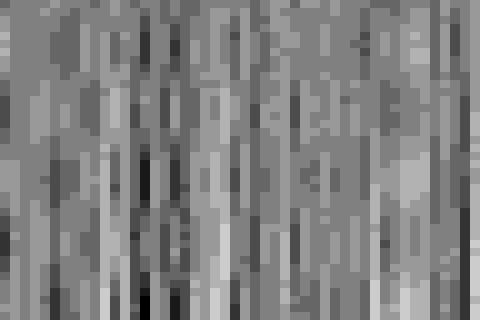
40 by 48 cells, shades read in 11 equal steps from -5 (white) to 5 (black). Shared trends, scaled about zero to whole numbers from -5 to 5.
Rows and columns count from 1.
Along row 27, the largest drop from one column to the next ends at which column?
48
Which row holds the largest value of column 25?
33
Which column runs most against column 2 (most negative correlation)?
6
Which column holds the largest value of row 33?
47
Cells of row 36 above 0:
15
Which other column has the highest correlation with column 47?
14
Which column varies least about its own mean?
3
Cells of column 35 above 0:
1
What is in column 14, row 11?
1
